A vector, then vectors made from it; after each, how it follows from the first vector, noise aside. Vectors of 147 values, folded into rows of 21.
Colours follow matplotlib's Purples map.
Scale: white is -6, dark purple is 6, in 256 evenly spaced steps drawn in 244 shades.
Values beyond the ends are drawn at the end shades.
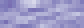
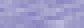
wrapped around, shrunk.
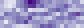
negated, scaled up.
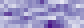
reversed, negated, scaled up.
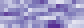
reversed, negated, scaled up.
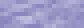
wrapped around, shrunk.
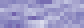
wrapped around.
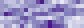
reversed, negated, scaled up.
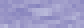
wrapped around, shrunk.
